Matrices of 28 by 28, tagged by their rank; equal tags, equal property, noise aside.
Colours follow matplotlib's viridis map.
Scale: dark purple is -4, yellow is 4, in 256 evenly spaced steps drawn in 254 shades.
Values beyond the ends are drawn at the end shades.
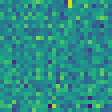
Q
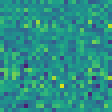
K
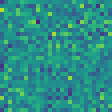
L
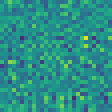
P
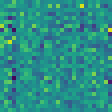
Q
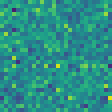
P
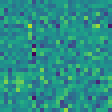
Q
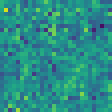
L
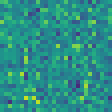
Q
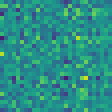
P
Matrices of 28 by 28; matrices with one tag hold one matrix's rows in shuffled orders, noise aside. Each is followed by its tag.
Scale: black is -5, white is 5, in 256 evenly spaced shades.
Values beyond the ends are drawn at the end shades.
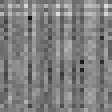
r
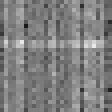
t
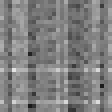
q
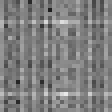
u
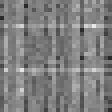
t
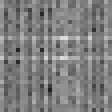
u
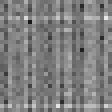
r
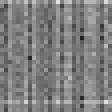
r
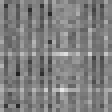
u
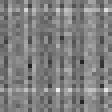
r
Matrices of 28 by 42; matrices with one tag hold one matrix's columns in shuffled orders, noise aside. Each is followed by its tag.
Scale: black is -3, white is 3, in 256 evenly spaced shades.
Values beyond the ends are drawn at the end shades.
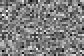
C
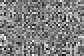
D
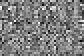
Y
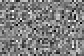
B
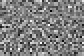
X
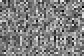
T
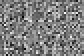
D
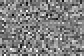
C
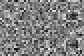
B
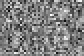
T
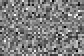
C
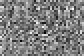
Y
